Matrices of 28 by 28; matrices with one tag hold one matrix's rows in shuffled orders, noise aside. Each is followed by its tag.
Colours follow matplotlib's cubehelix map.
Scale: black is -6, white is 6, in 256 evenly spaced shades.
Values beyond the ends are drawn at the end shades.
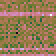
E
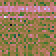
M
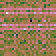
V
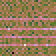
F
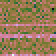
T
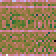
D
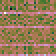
M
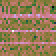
T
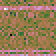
M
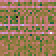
E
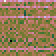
M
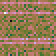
M
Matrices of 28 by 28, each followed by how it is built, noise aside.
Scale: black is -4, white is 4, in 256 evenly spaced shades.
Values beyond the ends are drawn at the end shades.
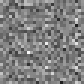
repeating rows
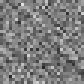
Toeplitz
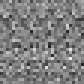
repeating columns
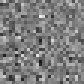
low rank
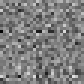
low rank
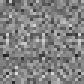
repeating columns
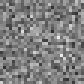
noise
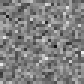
noise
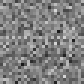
repeating columns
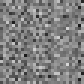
repeating rows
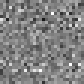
uneven rows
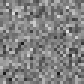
noise
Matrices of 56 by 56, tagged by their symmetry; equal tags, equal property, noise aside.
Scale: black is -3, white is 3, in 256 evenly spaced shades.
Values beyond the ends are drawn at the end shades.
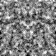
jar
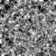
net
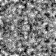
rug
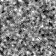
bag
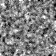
bag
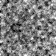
rug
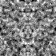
jar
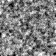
bag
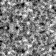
rug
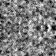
rug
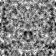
jar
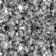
rug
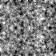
rug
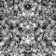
jar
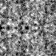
rug
